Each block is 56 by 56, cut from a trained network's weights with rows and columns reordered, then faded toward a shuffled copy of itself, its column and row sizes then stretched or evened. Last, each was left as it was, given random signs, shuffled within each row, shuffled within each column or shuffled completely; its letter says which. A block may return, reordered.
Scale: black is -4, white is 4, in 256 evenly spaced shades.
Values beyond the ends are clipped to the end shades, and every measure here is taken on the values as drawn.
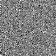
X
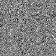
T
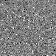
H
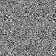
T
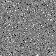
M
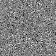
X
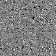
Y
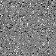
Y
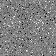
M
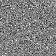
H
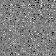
T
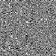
T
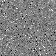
M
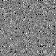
T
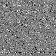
H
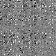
T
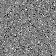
M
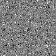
Y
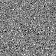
H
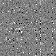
T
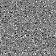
Y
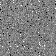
X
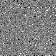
H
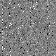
X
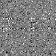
T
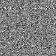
Y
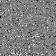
H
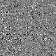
Y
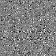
Y
